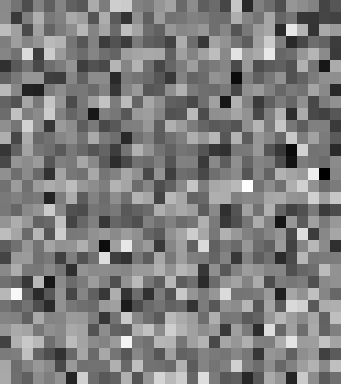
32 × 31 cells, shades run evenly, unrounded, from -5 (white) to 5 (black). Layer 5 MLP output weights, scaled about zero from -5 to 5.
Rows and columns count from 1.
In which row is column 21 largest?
9
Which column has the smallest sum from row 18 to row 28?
17
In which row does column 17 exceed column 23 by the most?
16
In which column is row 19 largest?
26
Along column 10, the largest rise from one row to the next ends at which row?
21
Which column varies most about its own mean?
27
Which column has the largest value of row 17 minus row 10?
5
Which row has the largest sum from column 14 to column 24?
7
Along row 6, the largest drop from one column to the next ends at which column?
31
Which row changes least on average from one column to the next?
23
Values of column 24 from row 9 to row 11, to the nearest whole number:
3 2 -2
